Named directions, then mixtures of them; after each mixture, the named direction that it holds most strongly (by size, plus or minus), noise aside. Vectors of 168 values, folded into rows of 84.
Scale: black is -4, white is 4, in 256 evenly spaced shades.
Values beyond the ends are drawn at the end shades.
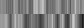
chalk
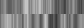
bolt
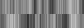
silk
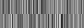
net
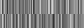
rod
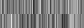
rod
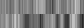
chalk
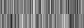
rod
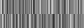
rod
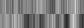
chalk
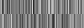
rod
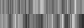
chalk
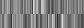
net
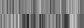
silk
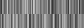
rod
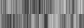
bolt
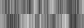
silk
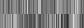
net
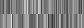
net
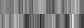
chalk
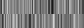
rod
